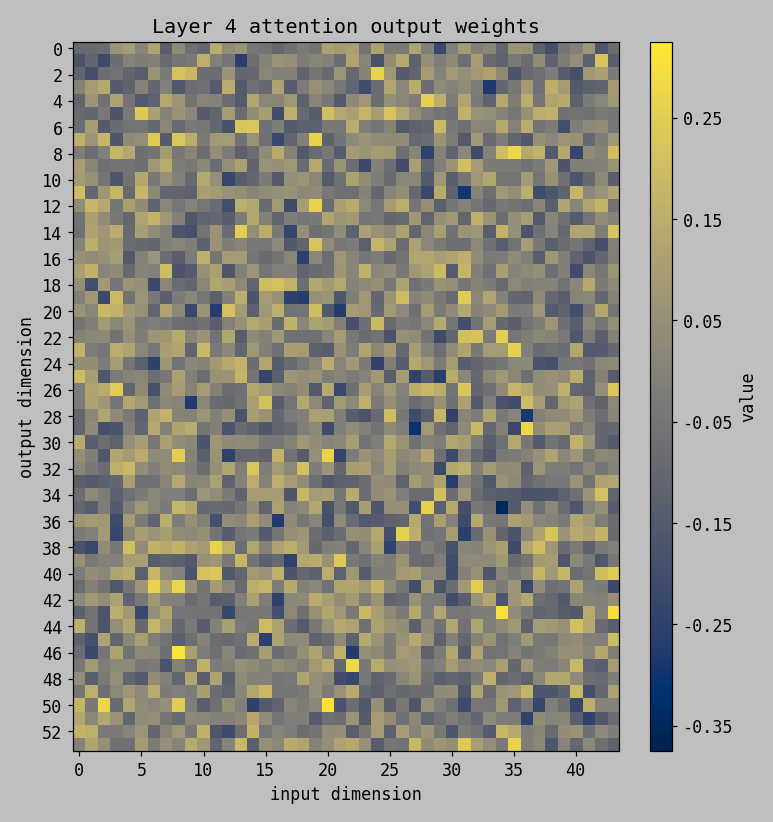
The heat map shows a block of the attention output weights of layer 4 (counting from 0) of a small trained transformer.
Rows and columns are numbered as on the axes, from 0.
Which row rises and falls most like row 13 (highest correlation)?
42
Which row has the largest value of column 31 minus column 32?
26
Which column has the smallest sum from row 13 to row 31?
9
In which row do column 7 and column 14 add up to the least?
19
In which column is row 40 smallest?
30
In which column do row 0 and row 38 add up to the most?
11
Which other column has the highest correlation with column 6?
32
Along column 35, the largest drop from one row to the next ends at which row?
27
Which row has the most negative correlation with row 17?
46
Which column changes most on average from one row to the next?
12
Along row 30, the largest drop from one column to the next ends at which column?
1
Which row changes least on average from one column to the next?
51
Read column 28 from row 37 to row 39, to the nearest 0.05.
-0.05 0 -0.1
